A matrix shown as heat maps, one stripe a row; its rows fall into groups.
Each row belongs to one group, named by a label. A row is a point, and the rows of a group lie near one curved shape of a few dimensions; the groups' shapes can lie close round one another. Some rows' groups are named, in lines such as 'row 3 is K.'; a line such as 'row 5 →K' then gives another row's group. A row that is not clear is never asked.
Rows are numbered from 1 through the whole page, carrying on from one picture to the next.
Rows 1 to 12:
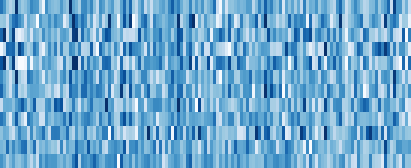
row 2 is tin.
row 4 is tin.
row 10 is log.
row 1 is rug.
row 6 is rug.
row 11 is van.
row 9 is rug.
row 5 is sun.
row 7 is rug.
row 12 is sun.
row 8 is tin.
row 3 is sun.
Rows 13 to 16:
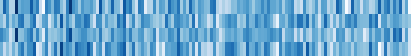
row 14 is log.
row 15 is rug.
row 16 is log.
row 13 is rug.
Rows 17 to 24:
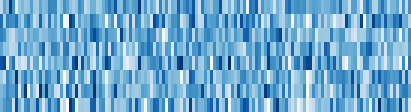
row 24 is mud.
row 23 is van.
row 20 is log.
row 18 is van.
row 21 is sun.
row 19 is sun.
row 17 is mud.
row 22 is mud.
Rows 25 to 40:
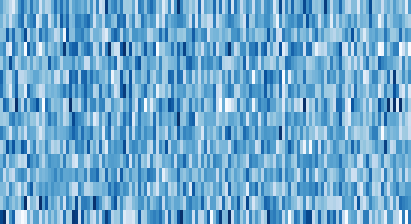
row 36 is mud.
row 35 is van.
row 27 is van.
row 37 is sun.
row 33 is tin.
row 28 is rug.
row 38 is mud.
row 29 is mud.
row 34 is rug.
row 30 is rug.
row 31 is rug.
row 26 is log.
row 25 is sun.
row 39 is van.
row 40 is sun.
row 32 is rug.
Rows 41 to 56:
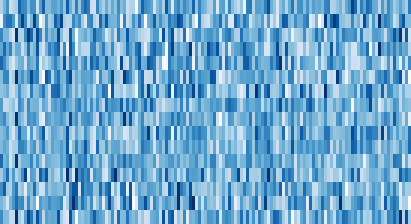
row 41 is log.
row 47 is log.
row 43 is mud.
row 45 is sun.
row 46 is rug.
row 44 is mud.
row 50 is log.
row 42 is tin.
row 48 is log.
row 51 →log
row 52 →rug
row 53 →van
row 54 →rug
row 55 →tin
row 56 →mud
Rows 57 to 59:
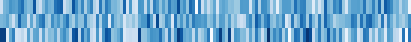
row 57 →tin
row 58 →log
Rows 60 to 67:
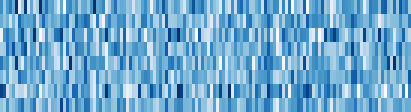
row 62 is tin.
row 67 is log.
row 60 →van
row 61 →log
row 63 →van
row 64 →rug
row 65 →log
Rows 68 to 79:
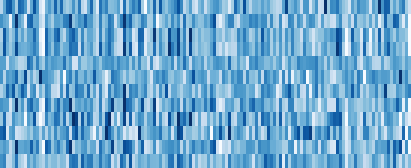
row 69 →rug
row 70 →rug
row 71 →rug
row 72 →mud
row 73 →van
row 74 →van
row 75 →rug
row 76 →rug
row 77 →sun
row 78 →rug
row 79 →rug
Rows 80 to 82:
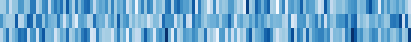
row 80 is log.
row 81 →mud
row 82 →log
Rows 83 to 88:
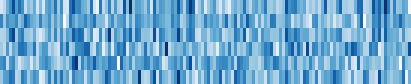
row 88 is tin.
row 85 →tin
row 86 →log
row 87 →sun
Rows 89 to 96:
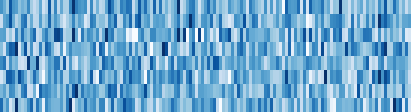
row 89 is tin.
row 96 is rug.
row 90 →mud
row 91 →tin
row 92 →van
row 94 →tin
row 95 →sun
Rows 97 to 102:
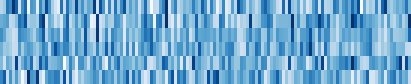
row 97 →van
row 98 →log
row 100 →log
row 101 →mud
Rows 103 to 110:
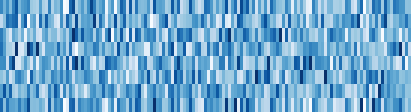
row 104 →van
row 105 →rug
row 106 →mud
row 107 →sun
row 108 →log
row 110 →van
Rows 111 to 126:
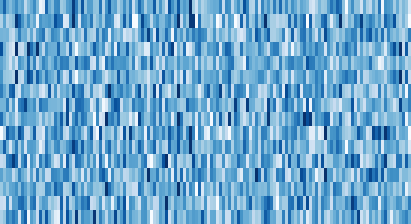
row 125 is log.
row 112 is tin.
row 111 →rug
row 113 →log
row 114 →mud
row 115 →log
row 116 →mud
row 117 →tin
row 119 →sun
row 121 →rug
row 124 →tin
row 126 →van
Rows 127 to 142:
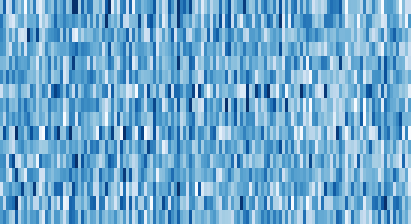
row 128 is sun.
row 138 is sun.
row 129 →mud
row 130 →rug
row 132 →van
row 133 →log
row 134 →van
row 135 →van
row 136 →rug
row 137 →sun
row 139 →rug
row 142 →rug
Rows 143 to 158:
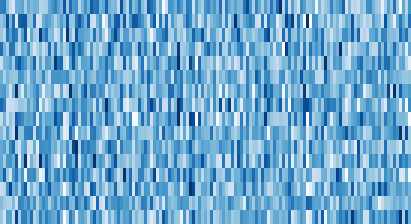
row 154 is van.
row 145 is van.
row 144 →van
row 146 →tin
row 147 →tin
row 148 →log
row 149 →rug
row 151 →tin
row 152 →mud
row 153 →sun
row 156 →mud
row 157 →log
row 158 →mud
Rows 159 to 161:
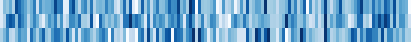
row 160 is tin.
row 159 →tin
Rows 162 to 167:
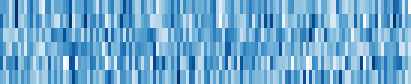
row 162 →rug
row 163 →rug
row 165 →rug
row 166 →van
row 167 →tin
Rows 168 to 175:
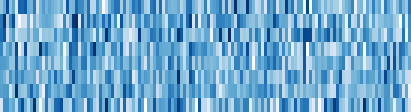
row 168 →van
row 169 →sun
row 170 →sun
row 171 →van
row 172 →rug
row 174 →rug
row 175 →tin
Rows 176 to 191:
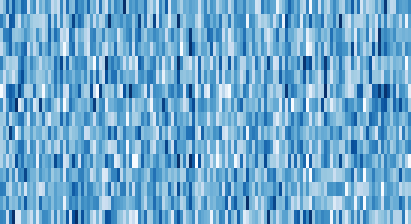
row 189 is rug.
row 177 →tin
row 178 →mud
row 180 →sun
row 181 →sun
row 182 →tin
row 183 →van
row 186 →log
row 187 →tin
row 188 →van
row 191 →sun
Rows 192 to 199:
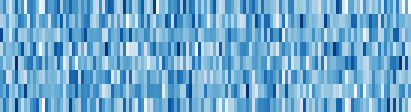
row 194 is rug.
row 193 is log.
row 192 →rug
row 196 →mud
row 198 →van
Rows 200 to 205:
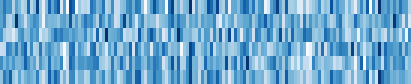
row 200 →mud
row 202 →sun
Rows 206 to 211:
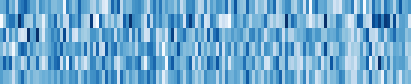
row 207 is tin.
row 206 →van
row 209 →sun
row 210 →mud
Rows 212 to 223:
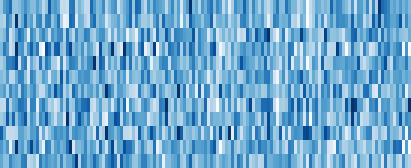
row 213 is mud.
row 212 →mud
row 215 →rug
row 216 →van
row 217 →log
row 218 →tin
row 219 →log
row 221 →sun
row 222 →rug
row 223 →sun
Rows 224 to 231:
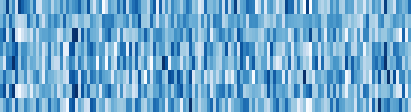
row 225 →mud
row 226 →sun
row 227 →van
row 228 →van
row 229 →rug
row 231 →mud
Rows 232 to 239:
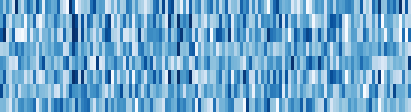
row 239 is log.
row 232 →mud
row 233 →rug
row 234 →sun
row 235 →tin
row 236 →log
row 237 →rug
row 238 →rug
